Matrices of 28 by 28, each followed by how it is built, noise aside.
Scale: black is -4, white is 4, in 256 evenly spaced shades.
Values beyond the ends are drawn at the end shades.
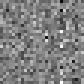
uneven columns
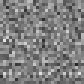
repeating columns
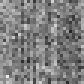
blocks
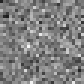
repeating columns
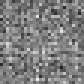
blocks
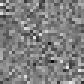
block diagonal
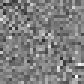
block diagonal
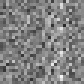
repeating rows
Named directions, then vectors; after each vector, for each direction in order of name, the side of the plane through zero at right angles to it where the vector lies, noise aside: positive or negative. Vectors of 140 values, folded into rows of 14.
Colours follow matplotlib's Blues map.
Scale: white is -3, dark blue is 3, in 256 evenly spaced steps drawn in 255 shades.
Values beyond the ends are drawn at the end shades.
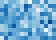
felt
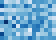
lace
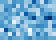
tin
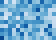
negative, positive, negative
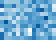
negative, positive, positive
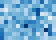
negative, positive, negative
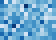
positive, positive, negative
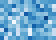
negative, positive, positive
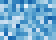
negative, negative, positive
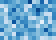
negative, negative, negative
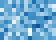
negative, positive, positive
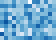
positive, positive, positive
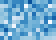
negative, negative, positive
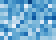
negative, negative, positive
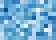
positive, negative, positive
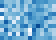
negative, positive, positive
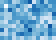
negative, negative, negative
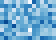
positive, positive, positive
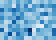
positive, negative, negative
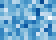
negative, positive, negative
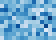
positive, negative, positive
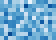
positive, positive, negative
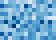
positive, positive, negative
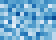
negative, negative, positive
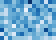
negative, negative, negative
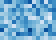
negative, negative, negative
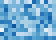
positive, positive, positive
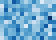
positive, negative, positive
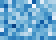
positive, positive, positive
